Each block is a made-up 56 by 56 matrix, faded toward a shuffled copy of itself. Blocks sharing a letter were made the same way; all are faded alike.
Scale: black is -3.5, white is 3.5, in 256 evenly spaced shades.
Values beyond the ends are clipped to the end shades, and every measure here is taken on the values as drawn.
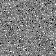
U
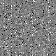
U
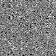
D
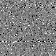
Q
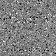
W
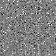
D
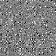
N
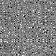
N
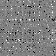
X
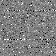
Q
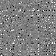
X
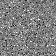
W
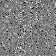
D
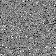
W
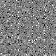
U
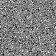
W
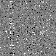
D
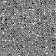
D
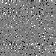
X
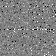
Q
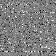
Q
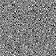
N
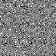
N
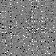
X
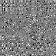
N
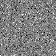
W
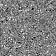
W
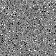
U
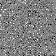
U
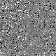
D
